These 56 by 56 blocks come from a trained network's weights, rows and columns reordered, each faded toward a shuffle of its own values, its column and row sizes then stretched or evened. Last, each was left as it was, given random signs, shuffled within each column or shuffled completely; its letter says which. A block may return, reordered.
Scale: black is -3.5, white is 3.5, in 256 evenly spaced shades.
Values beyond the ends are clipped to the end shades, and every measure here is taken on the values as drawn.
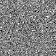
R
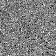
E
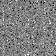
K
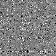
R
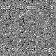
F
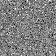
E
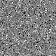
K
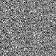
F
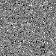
R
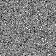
E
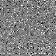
F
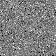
E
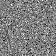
E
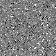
K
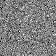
E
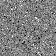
E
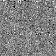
R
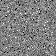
E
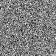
E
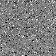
R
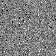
K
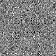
F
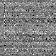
F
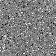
E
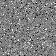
E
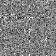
R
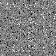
K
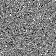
E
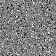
K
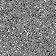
E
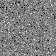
E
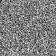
K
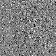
R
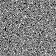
E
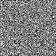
F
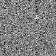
F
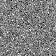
E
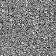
F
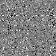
R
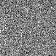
K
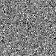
K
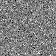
E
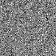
K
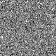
K
